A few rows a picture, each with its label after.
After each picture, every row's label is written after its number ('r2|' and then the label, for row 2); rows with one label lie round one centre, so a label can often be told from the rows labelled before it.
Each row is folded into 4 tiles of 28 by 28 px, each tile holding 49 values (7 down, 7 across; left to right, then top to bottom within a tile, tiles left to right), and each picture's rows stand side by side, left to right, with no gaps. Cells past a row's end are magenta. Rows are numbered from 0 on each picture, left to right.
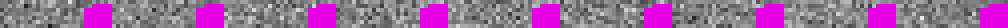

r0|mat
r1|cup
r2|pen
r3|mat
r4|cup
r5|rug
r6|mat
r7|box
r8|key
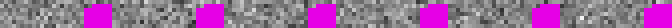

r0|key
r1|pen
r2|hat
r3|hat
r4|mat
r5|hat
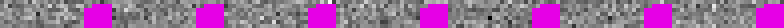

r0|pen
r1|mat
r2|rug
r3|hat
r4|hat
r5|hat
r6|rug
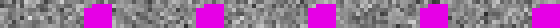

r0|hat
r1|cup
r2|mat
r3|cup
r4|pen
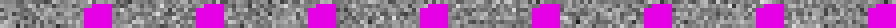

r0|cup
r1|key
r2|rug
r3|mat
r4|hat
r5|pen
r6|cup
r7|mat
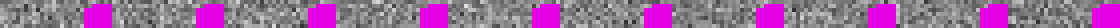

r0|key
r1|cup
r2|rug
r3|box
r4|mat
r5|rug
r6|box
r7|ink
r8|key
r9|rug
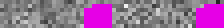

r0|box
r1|key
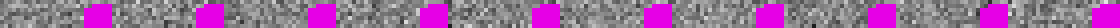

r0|hat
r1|key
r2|mat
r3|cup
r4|rug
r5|mat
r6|rug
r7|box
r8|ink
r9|rug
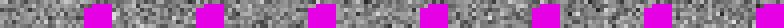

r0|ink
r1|key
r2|hat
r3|key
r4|hat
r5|key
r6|box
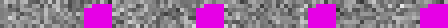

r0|key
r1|box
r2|cup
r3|mat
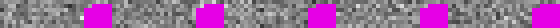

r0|rug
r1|rug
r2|key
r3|rug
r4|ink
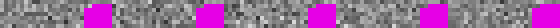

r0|key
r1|hat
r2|mat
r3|key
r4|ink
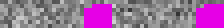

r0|ink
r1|key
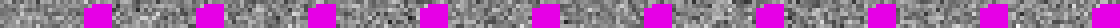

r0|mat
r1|rug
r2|box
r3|rug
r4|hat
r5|pen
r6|mat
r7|box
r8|rug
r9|key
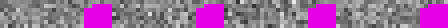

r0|box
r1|box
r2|mat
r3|ink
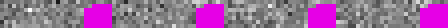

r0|rug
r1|mat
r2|pen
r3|cup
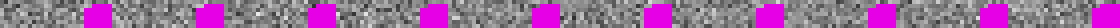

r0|box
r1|key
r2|ink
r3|box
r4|pen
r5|cup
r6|pen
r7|cup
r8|hat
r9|cup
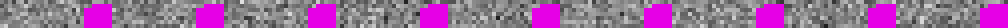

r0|hat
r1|hat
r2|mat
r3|box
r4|rug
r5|hat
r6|key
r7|hat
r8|pen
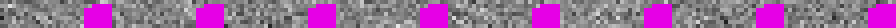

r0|mat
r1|rug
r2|pen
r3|key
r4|mat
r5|ink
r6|hat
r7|ink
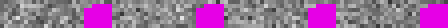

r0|hat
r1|hat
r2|mat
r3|key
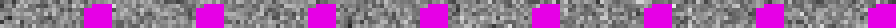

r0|hat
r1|pen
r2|ink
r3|ink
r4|key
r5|ink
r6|ink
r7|box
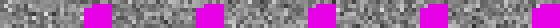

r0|rug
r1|hat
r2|key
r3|key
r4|cup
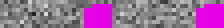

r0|hat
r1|cup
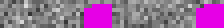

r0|key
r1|hat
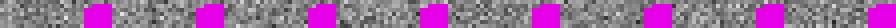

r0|cup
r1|cup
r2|mat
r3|pen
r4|cup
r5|hat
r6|hat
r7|box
